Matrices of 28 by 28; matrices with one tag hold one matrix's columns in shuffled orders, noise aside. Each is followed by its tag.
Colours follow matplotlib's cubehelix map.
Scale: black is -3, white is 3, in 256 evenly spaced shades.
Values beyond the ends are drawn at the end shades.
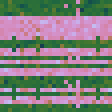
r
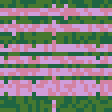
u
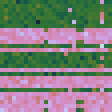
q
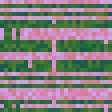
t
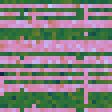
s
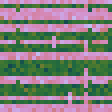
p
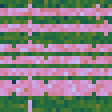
u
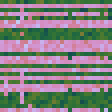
s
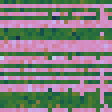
s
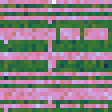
t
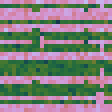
p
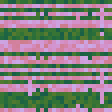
s
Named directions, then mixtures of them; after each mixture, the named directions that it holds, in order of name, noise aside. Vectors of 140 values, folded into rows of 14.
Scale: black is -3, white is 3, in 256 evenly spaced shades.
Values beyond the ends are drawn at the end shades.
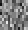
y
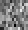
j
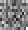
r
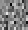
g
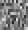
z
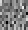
g, r, y.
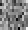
r, y.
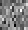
g, j, y.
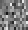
g.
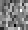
j.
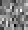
j, y.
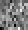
j.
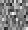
g, z.
